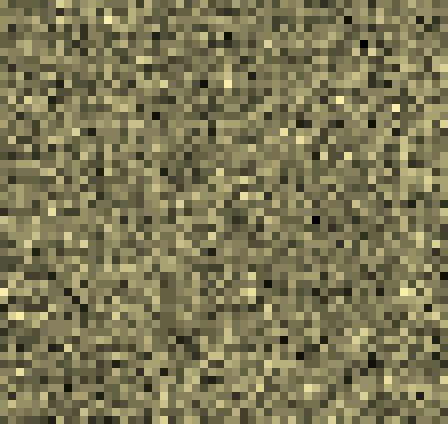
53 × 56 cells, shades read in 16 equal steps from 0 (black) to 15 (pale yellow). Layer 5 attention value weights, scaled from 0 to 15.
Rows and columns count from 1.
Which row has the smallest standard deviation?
41
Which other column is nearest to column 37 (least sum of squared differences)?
35
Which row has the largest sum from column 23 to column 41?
49
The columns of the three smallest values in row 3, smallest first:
44, 53, 55
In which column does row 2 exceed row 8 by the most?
48
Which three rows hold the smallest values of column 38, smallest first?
45, 16, 24
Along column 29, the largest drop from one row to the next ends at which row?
5
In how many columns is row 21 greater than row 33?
23
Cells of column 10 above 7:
29
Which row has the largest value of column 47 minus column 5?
20
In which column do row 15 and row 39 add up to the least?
11
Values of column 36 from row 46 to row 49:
11 10 9 8
